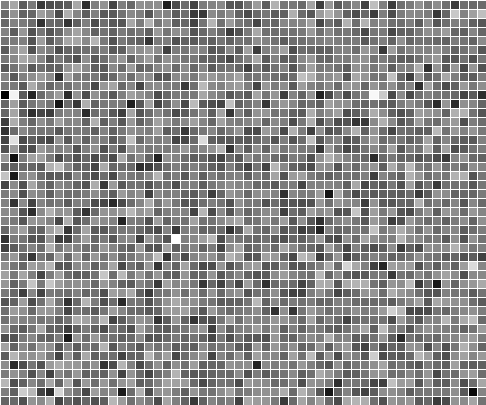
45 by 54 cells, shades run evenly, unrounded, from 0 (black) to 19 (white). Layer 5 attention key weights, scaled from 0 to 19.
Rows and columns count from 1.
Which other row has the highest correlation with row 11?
16
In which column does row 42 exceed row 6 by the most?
43
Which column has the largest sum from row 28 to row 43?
6
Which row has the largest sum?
9
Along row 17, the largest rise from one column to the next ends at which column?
37
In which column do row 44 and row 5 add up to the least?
53
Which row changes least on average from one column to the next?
5
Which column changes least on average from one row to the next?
25
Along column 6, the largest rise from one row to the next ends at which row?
45
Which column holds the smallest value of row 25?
14
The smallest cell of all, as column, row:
1, 11
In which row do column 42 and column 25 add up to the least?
18
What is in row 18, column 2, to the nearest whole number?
1
